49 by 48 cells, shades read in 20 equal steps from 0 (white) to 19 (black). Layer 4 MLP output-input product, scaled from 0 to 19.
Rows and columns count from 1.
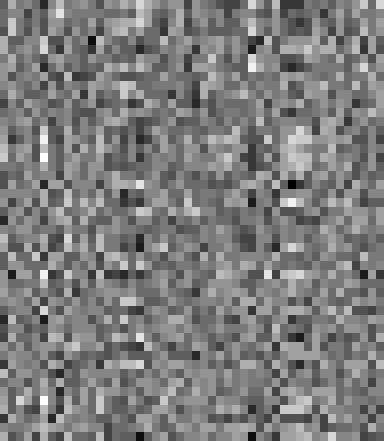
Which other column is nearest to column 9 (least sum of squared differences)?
13
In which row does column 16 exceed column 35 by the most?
37
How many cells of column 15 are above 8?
32
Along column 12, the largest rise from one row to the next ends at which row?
5
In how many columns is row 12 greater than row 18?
25
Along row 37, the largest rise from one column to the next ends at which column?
36
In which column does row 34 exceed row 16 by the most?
6
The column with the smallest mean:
9
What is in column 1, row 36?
16
